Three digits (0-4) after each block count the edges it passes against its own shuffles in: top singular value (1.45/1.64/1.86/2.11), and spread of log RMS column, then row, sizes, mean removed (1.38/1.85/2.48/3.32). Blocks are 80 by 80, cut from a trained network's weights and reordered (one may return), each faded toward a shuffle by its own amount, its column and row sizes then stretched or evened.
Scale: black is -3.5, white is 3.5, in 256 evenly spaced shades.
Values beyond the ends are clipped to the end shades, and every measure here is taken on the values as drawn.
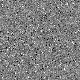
0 0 0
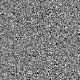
1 2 1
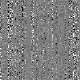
1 4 1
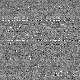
3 0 2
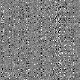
3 3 2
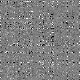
1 3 3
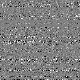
0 1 4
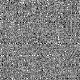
1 0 2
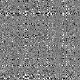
3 3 3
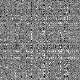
3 3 0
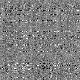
2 0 3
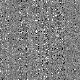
0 3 1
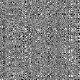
2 3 2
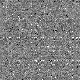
2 1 1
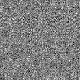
2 0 1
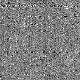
1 0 2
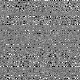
2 1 4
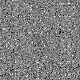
0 0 1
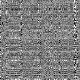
4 3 0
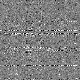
4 1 3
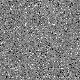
0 0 1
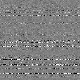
3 0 4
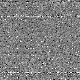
2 0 2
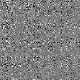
3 3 3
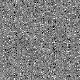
1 3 0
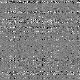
0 2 4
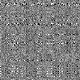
3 2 3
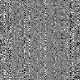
2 4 0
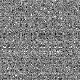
3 2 0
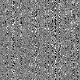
1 4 0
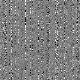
1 4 0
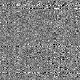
1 1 3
